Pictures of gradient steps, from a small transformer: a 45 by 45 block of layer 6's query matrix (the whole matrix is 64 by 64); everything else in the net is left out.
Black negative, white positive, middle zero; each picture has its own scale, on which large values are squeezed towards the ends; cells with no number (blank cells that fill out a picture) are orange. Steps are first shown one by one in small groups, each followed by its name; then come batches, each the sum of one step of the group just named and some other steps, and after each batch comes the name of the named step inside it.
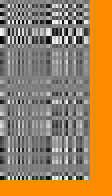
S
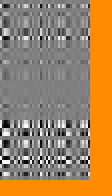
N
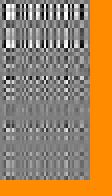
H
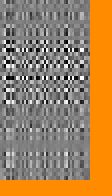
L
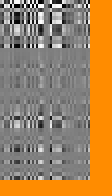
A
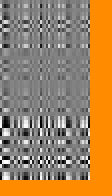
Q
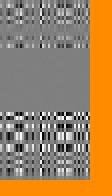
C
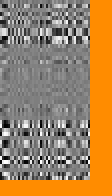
N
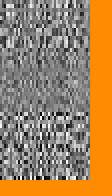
C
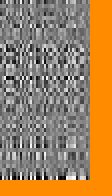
L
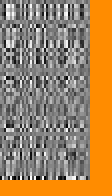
H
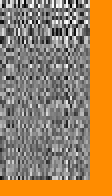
S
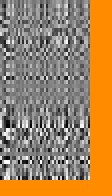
Q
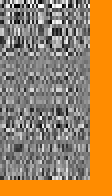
A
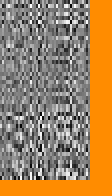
C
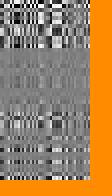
A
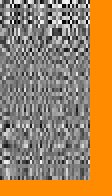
A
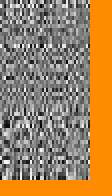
Q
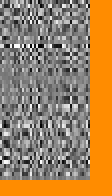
N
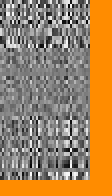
H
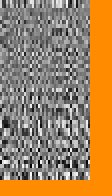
Q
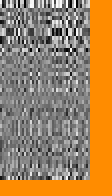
S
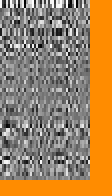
N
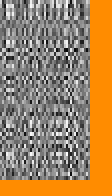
H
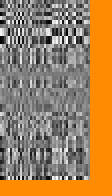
S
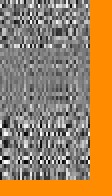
N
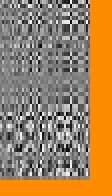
C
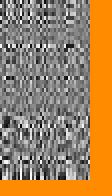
Q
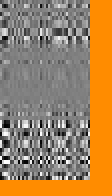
N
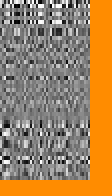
A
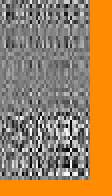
C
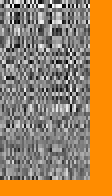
A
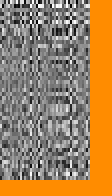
A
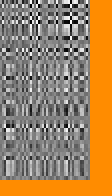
L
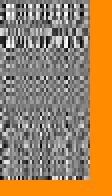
H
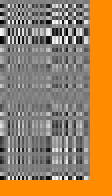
S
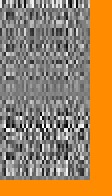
C
